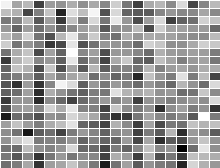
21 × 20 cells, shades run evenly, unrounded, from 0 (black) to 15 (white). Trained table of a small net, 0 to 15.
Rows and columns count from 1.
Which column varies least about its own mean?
16
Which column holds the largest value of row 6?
7
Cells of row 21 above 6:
16
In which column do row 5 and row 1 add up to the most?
1
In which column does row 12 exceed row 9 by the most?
11
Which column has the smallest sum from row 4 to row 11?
4
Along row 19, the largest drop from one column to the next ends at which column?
17
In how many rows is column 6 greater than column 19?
5
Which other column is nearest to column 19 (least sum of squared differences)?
14
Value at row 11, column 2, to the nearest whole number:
3
